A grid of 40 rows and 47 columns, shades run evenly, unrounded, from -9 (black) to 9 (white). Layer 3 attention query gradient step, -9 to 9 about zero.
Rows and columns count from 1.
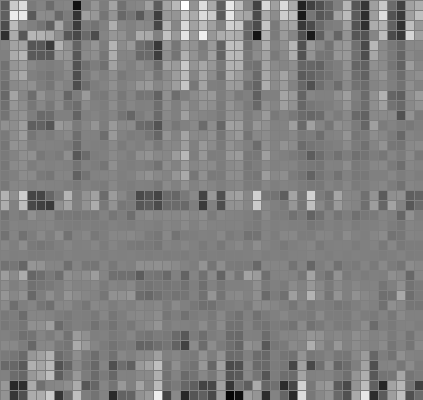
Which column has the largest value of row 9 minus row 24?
21
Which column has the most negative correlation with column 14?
28
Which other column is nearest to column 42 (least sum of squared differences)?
13
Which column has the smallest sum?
9
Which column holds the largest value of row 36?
6
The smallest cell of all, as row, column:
40, 26
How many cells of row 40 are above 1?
17
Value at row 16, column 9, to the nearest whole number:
-3
